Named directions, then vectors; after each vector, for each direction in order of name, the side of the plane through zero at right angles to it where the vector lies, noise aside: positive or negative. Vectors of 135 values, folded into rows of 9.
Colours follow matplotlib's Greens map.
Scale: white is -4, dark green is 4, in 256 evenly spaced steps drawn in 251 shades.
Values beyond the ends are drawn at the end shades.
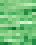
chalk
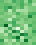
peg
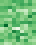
negative, positive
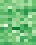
positive, negative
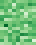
negative, positive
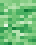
positive, negative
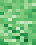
positive, positive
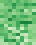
negative, negative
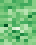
negative, positive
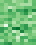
positive, negative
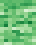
negative, positive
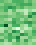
negative, positive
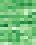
negative, positive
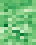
negative, positive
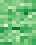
positive, negative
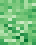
positive, positive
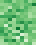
negative, negative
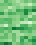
positive, negative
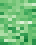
positive, positive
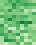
negative, negative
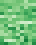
positive, positive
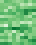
positive, negative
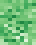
negative, negative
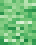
positive, positive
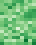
positive, positive
